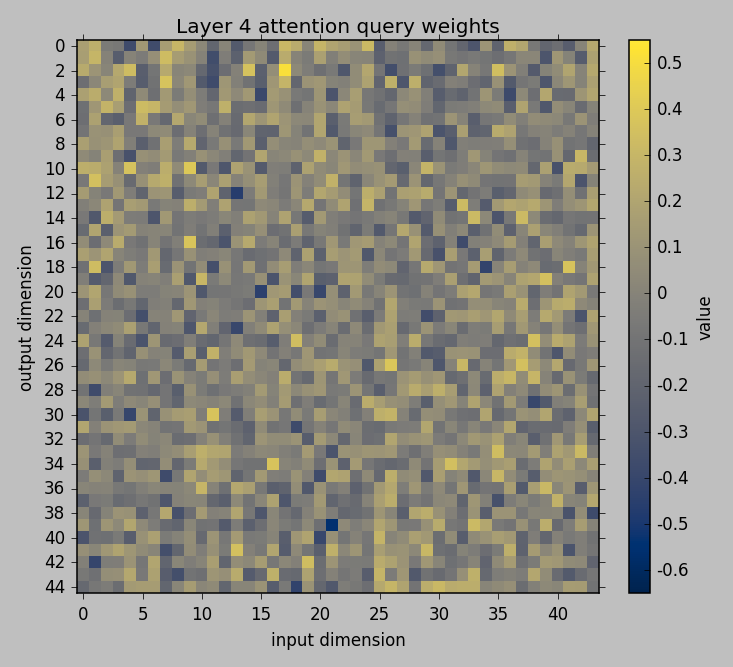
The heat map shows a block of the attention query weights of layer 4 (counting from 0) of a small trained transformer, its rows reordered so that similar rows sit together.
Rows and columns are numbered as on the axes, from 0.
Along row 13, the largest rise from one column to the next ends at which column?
32
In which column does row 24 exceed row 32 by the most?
38
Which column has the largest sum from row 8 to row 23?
37
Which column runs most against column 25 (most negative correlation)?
17
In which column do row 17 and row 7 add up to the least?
30
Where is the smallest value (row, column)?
39, 21
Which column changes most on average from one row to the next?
4
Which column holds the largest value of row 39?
33
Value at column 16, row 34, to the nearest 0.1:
0.4
